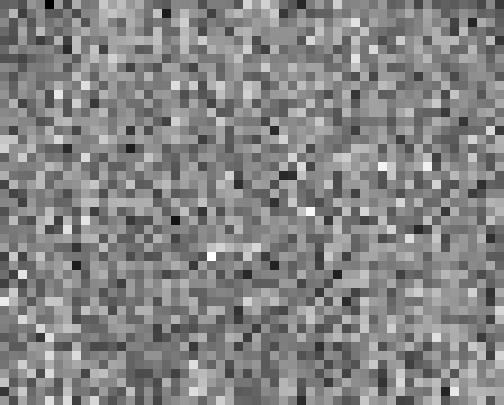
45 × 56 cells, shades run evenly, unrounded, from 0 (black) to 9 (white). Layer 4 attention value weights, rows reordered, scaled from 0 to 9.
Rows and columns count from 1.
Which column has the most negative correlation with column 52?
20
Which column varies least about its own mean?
52
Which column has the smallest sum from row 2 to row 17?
8
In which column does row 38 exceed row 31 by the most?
38
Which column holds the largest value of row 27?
46
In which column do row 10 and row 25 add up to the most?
10
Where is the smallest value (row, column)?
1, 6
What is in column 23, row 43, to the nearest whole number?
7
